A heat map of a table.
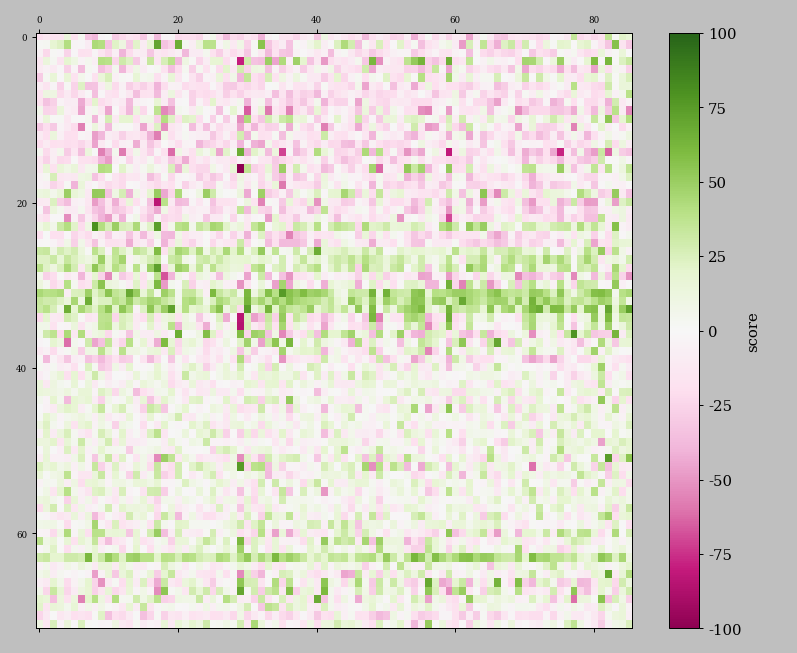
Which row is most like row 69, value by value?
42
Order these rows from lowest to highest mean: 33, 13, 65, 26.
13, 65, 26, 33
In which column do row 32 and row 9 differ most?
30
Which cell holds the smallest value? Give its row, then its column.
16, 29
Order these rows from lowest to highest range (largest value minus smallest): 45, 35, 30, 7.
7, 45, 30, 35
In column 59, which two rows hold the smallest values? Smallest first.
14, 22
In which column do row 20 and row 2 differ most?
17
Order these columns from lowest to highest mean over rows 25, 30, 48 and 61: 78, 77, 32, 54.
54, 77, 32, 78
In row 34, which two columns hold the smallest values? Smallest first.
29, 49
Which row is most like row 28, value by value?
23
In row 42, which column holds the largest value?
81
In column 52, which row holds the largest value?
36
